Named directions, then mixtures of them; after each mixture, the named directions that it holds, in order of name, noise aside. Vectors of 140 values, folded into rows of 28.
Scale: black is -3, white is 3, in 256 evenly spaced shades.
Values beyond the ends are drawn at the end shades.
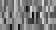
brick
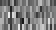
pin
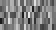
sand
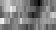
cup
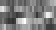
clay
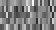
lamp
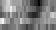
cup.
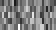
brick, pin.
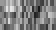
cup, sand.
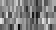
brick, cup, lamp.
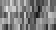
cup, pin, sand.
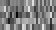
clay, lamp, pin.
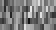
brick, cup, sand.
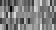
cup, lamp, pin.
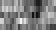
brick, clay, cup.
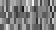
lamp.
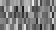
lamp, sand.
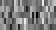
brick, clay.
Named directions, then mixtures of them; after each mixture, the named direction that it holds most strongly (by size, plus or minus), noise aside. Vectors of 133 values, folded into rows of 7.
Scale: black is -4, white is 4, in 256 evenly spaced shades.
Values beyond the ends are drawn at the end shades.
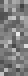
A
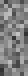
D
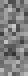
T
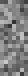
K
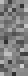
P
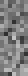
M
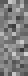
T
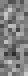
T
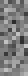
T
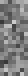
K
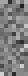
P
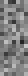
T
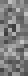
T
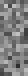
D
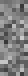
K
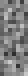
T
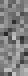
M
